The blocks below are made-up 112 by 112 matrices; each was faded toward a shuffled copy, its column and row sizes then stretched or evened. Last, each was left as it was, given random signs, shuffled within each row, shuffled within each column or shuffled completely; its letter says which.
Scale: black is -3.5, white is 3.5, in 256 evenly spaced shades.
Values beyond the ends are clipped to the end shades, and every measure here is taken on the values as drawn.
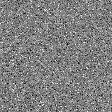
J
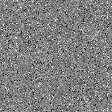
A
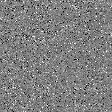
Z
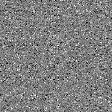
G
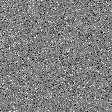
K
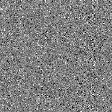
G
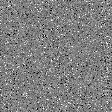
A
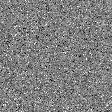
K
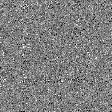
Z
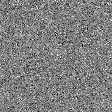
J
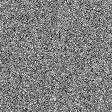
K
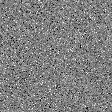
K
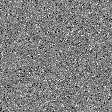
K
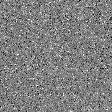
J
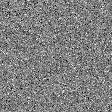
K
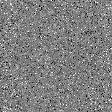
A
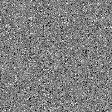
A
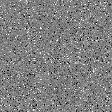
G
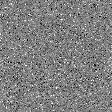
J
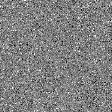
Z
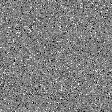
J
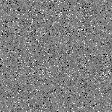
G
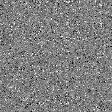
G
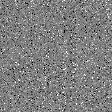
Z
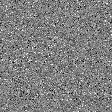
J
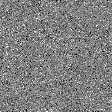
Z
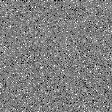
G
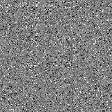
G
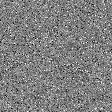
K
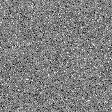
K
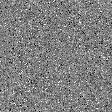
A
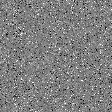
A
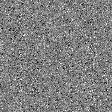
A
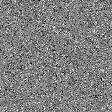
A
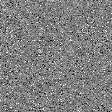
G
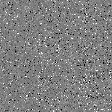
G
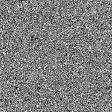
A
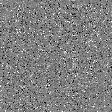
G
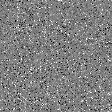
Z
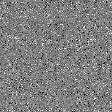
G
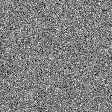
K
